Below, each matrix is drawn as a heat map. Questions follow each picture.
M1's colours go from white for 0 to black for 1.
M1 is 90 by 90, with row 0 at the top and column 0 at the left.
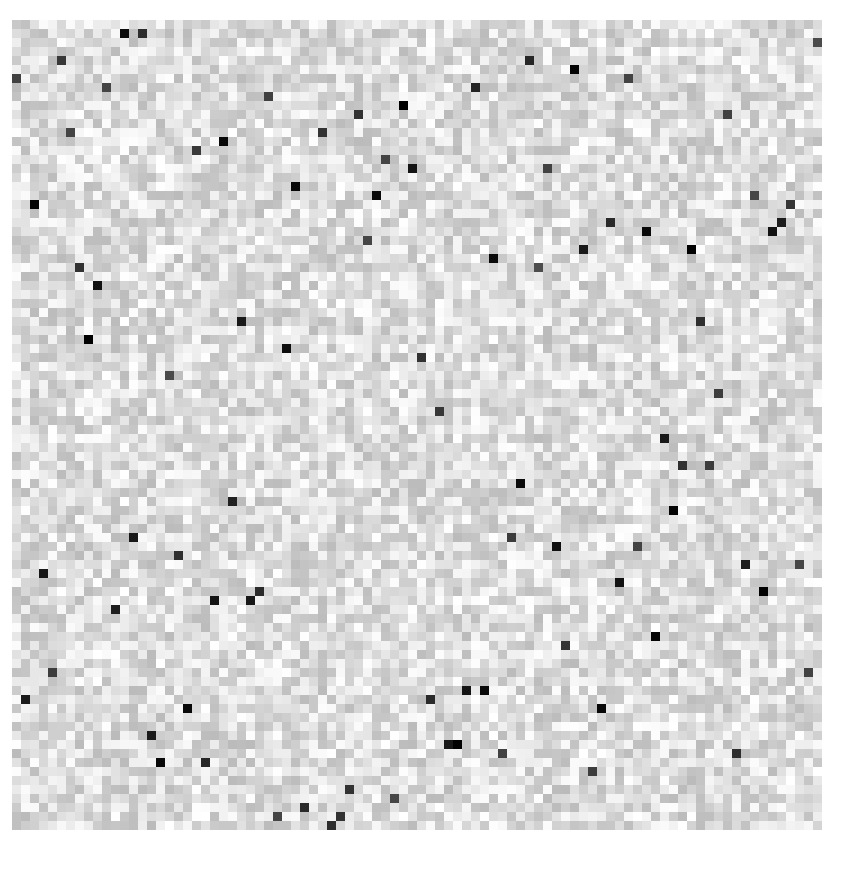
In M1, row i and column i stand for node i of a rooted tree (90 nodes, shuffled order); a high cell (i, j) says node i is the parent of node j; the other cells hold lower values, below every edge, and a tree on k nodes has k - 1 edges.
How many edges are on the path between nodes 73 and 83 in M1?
7
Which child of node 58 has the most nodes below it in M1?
60
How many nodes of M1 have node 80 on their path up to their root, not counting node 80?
6
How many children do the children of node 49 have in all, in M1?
2
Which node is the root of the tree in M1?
33
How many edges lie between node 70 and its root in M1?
9
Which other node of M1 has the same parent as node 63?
75
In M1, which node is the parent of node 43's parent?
29
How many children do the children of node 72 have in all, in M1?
4
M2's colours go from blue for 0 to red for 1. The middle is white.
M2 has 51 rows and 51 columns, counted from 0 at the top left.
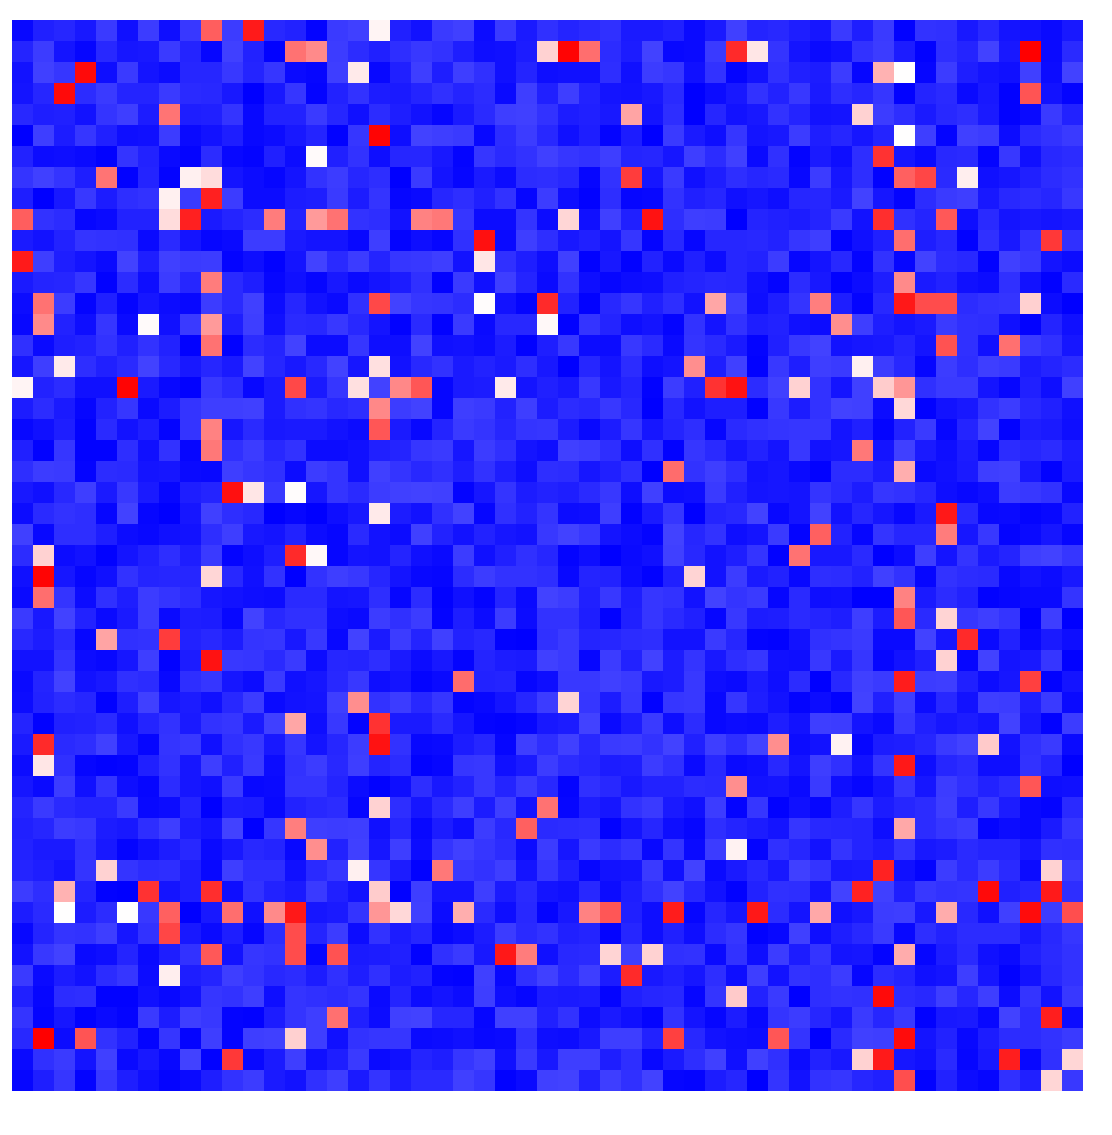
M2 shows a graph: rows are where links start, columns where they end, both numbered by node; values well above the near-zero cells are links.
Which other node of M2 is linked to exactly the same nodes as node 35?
node 27
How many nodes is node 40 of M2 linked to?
5
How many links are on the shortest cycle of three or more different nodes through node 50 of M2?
4
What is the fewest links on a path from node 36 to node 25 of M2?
3
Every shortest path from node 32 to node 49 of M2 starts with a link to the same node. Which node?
node 16
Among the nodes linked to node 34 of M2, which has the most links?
node 17
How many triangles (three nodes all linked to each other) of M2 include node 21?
1
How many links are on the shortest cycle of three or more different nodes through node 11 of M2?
5
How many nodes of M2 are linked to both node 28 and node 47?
0
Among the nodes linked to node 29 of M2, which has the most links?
node 7
